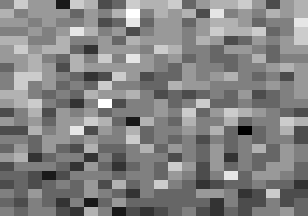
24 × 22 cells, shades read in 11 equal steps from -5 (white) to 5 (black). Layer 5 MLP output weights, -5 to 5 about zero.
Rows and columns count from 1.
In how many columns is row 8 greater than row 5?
10
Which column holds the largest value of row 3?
8
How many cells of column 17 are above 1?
2
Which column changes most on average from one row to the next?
7
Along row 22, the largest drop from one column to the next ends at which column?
20
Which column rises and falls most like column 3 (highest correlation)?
15
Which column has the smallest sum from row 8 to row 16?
3
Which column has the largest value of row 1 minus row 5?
5
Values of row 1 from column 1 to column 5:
0 -3 -1 -1 4
